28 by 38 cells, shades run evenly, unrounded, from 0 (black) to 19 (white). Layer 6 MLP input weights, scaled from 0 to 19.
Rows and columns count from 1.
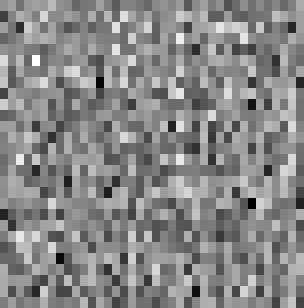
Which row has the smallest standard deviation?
1
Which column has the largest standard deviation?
32
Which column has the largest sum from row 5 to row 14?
37
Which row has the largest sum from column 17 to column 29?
18
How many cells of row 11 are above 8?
33
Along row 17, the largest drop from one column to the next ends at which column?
9
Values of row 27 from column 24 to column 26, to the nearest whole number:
12 1 13
